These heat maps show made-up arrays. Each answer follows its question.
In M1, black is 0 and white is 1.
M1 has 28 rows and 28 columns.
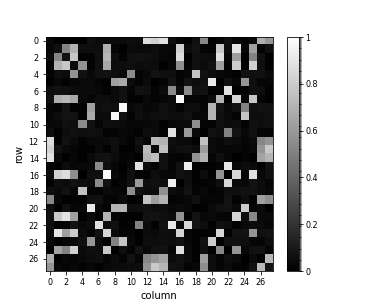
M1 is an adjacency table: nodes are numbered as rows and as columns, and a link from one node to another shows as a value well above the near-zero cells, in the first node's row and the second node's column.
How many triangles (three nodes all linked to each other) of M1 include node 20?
6
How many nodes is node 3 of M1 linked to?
8
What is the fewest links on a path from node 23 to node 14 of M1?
4
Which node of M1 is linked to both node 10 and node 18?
node 4
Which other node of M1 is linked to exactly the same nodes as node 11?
node 6
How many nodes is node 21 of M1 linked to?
7
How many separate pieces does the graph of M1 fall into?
3
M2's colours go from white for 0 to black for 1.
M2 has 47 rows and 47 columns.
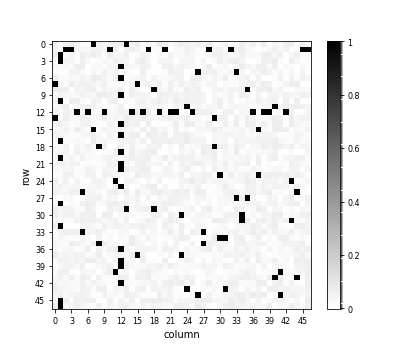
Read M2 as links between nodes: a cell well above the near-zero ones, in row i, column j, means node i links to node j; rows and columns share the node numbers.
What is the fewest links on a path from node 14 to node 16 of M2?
2
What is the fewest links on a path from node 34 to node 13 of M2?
7
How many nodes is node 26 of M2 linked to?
2
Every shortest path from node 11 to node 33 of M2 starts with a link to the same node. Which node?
node 40
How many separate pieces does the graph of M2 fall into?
3
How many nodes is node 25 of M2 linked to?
1
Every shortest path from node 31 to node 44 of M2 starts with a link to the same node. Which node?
node 43
